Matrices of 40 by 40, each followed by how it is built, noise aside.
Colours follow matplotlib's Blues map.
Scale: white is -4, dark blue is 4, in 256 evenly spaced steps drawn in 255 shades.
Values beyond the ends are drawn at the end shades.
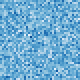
noise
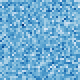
noise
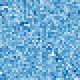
banded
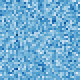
noise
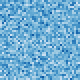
noise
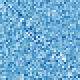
banded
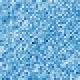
Hankel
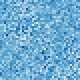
block diagonal
